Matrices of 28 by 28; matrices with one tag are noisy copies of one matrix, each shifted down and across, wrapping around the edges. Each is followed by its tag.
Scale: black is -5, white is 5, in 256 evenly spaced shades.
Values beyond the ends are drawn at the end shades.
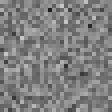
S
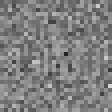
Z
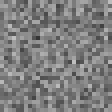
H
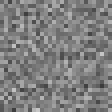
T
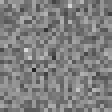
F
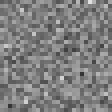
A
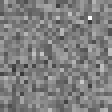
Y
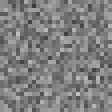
F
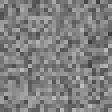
F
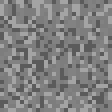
H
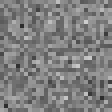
Y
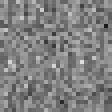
H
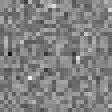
S
